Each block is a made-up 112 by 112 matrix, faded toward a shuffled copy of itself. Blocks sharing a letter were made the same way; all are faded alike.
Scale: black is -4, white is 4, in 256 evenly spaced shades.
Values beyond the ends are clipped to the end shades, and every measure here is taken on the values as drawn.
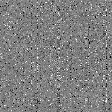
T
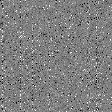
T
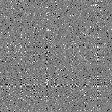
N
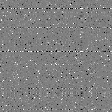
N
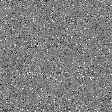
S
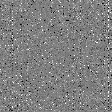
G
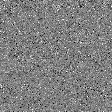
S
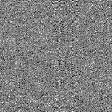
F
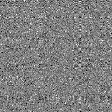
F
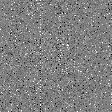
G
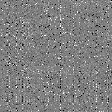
T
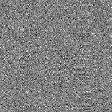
F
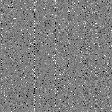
T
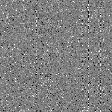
T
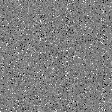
G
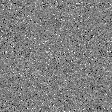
S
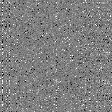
T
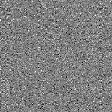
F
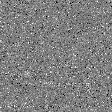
S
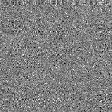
F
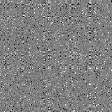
N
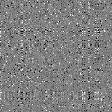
N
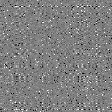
N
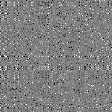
N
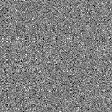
F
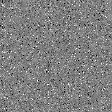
G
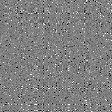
N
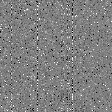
T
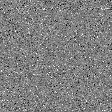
S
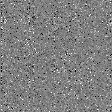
G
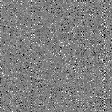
T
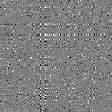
N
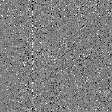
T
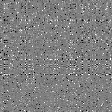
N
